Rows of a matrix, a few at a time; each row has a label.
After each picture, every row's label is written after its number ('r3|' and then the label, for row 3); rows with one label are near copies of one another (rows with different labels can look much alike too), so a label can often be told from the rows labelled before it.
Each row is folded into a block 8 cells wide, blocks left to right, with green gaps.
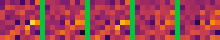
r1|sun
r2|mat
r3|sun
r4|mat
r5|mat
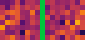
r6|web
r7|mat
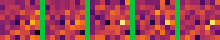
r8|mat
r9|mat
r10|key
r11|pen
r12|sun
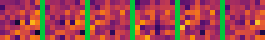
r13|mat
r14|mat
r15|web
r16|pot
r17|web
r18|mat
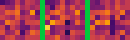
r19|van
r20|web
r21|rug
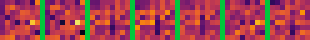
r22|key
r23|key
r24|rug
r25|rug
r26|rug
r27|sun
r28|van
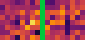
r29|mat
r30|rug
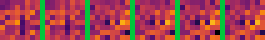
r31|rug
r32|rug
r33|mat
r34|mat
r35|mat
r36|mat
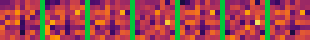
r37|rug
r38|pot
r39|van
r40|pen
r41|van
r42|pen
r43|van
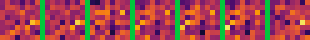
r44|sun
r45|sun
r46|van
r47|web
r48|web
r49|web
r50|key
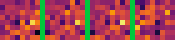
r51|mat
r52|pen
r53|pen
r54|web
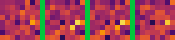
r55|pen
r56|sun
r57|sun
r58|key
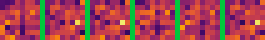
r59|pot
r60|key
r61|key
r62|van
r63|web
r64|key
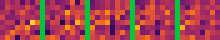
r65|sun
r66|pen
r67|rug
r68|web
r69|web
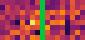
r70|mat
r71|rug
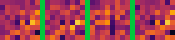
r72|mat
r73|sun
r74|rug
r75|mat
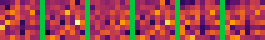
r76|web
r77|pen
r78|mat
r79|pen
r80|pot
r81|pot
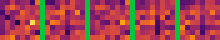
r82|key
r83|van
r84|key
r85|rug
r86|pot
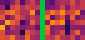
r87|web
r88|rug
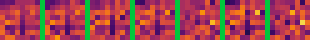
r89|pot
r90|pot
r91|rug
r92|van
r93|pen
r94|van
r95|pen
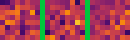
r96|van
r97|pen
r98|mat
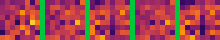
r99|pen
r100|key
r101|pot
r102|key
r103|pot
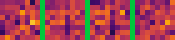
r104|pen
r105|rug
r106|van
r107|key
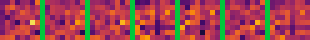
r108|key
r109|mat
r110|pen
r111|pot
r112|web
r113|sun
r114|pot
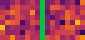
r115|web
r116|key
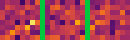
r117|sun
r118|key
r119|web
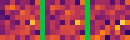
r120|key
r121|key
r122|sun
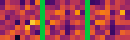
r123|sun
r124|van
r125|van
